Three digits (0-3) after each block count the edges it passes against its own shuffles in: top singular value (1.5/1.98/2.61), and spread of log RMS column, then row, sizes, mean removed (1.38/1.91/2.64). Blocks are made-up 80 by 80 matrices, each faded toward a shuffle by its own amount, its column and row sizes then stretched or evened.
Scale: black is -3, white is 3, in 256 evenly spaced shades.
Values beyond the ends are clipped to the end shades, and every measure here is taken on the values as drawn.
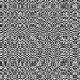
3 3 3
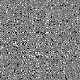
2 1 2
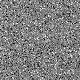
0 0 0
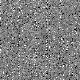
0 2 0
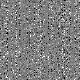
0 3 0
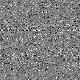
1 0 2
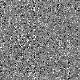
0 2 1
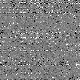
2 0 2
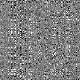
2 3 1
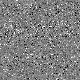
0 0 2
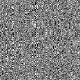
2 3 0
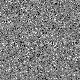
0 0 1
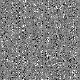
0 3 1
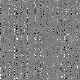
1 3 1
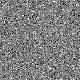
1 0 1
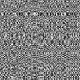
3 1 3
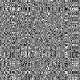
3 2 1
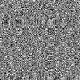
2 0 1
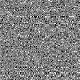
2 0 2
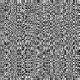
3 3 0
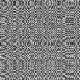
3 3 2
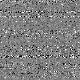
0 1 3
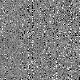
0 3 1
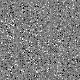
0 2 0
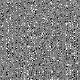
1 3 0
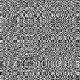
3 2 2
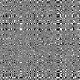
3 3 3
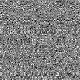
2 0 1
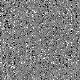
0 2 1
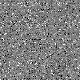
1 0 2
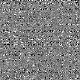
0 2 3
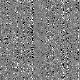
1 3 1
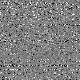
0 0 3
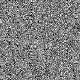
1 1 0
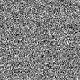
2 0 1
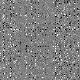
0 3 2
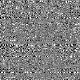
1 2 3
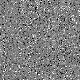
1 1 0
